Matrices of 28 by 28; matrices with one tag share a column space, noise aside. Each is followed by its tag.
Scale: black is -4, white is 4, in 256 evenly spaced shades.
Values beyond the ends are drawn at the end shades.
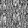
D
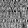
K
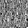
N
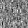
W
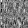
W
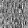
W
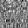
K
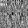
D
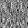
W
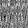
D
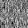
W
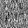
N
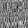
W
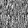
D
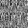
D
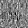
N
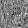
N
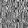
K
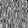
K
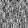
K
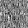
D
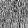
K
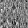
W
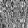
K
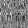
D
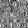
K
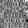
K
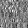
K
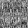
W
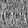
N
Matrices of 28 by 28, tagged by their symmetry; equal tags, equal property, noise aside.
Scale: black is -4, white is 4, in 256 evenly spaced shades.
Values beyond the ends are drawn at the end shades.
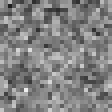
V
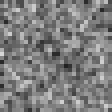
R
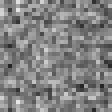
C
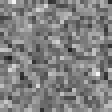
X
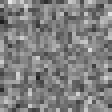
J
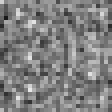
C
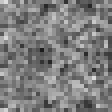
C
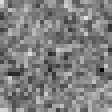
X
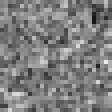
J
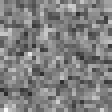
X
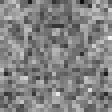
V
